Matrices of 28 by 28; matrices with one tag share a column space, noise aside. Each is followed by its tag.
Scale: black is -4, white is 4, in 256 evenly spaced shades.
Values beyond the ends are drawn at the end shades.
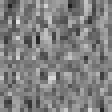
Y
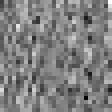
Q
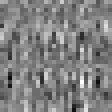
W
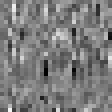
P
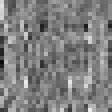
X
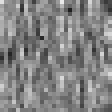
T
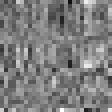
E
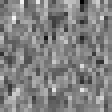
Q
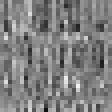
X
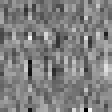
P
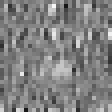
P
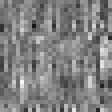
X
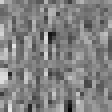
W
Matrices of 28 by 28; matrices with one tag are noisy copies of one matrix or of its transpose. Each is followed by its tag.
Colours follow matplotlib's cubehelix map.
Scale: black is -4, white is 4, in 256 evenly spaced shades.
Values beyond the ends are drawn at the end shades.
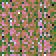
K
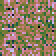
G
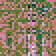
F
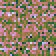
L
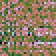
F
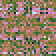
G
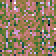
L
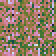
G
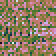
F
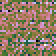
K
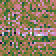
F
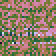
F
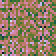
K
